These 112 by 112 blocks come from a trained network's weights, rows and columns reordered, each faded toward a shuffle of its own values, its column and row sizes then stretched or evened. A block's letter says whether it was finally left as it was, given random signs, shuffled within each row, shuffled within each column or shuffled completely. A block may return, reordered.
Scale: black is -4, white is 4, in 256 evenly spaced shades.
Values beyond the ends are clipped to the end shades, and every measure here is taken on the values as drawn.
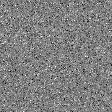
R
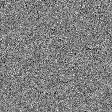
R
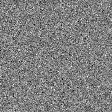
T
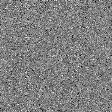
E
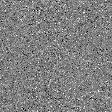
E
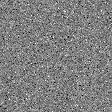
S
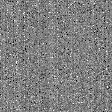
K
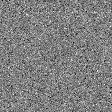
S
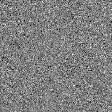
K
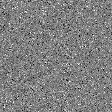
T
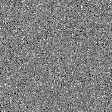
E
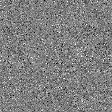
E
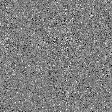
E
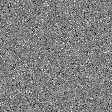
S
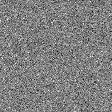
T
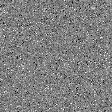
T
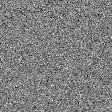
R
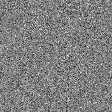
T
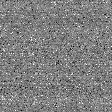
R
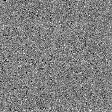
E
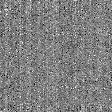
K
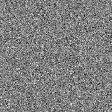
K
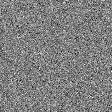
R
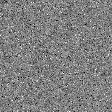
R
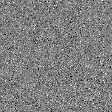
E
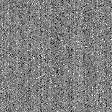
T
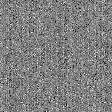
T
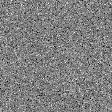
R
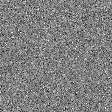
R
